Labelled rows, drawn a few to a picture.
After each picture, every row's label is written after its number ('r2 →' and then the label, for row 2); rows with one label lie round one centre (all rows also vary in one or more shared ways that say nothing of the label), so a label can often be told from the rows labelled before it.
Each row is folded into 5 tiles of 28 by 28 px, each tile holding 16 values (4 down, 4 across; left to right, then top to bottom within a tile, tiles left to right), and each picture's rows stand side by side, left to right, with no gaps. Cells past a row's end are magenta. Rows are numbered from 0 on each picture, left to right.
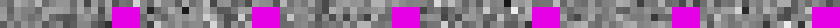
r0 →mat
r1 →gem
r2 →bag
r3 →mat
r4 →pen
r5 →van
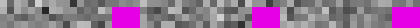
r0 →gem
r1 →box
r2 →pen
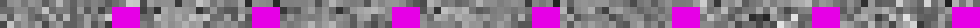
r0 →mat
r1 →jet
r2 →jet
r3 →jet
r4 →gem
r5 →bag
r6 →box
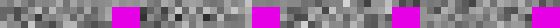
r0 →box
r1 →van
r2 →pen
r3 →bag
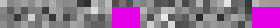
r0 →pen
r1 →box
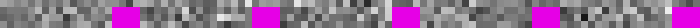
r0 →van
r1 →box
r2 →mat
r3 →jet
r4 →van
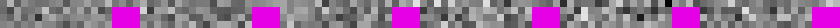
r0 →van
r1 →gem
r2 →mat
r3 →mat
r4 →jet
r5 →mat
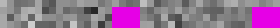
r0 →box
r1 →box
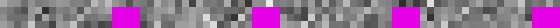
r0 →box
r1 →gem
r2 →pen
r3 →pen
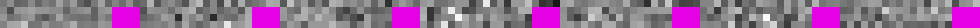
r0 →pen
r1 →van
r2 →jet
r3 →pen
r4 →pen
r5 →box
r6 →mat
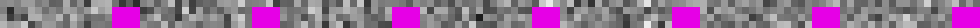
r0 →pen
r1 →bag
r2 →mat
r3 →gem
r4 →van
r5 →gem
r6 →box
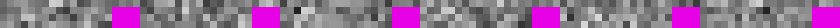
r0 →jet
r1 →gem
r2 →jet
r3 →jet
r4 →pen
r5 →jet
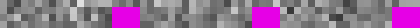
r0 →bag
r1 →mat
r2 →gem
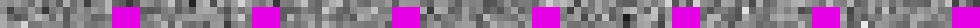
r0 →pen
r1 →bag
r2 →jet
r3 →gem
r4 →van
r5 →bag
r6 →pen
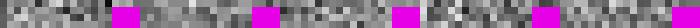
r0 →jet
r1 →jet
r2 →van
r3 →pen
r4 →jet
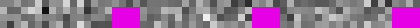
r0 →mat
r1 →gem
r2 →van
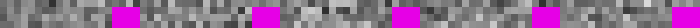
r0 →bag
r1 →mat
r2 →jet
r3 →pen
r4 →box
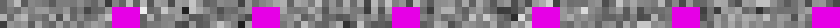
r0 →mat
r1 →gem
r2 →mat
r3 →gem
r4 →bag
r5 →jet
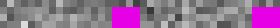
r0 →pen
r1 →pen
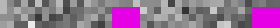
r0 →box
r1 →jet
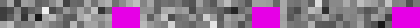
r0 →van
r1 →box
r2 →box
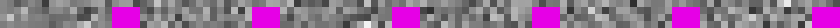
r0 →bag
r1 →mat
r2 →van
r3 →bag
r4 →gem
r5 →van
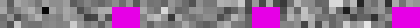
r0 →gem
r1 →bag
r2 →jet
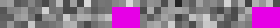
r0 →box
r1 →box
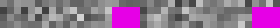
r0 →van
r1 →bag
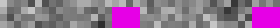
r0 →box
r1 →gem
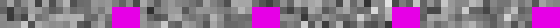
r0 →pen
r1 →pen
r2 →mat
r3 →jet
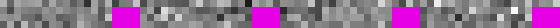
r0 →mat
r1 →jet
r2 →bag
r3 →mat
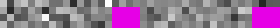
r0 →gem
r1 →pen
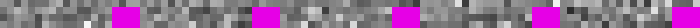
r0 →van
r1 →jet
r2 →pen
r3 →mat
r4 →mat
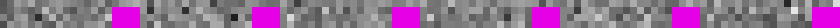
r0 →mat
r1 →gem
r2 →bag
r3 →bag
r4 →jet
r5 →mat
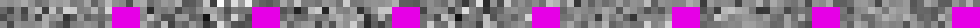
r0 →van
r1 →bag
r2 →box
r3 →box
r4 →van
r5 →jet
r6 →gem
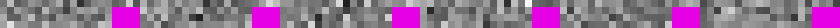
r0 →pen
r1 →gem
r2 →box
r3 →pen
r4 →gem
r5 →jet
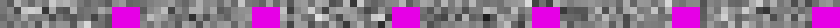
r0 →jet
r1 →bag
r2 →gem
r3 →van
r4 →van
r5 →jet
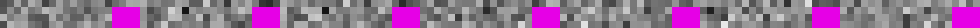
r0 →mat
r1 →pen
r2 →pen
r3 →pen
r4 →mat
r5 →pen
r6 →van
